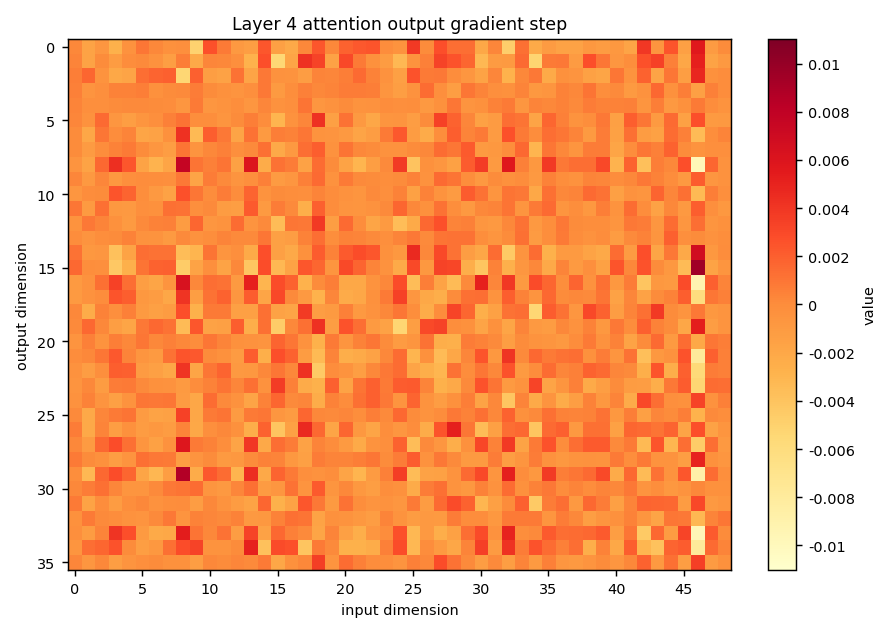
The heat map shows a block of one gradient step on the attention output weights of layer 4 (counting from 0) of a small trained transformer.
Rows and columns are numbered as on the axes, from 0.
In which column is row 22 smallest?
46
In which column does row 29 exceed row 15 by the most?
8
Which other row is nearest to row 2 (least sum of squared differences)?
28
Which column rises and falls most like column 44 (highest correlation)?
33
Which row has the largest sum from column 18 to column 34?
14
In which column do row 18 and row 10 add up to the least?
34
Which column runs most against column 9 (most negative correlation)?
10
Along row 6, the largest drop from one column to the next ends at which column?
9
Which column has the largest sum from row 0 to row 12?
18
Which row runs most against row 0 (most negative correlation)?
21
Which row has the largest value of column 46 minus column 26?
15
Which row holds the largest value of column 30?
16
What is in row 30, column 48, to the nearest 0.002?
0
